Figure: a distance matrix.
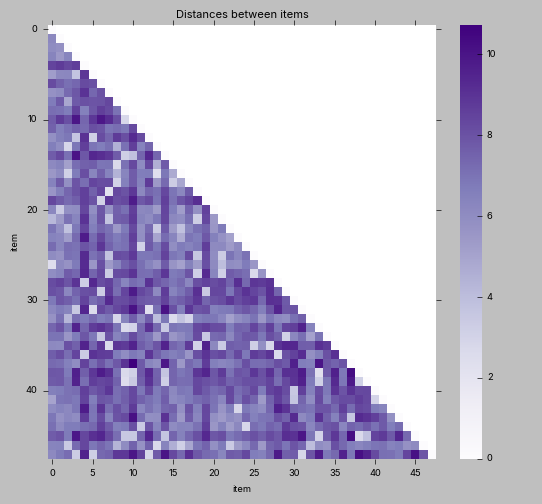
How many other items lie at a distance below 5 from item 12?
4
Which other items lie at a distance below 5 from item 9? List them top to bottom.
10, 14, 33, 38, 39, 45
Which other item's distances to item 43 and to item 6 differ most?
19
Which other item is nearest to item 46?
13
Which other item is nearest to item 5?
31
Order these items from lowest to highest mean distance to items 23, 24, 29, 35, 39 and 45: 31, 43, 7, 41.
7, 43, 41, 31
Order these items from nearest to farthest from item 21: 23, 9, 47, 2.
23, 47, 2, 9
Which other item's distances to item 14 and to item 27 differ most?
35
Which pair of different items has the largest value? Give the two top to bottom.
10, 37
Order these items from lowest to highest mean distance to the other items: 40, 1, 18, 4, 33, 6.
1, 18, 33, 40, 6, 4
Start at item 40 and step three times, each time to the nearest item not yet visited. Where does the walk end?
34
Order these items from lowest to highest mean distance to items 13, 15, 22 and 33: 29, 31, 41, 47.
29, 41, 31, 47
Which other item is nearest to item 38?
33
